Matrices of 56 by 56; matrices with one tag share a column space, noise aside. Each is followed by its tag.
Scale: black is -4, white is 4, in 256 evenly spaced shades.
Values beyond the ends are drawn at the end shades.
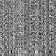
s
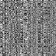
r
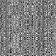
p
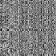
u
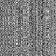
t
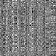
t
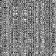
r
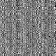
r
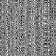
t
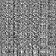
s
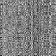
p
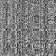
u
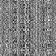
u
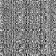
u
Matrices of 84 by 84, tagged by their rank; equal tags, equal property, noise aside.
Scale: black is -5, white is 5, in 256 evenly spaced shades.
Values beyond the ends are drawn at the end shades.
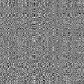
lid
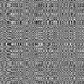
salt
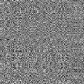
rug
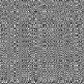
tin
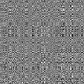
tin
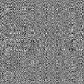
lid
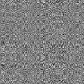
lid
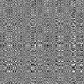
salt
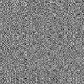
rug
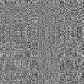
lid
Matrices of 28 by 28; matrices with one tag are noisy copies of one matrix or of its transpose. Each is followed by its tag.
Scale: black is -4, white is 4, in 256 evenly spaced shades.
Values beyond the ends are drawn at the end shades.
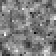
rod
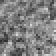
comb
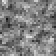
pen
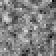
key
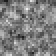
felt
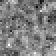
comb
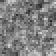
comb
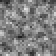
felt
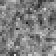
comb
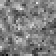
key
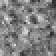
key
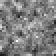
key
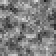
pen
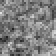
comb
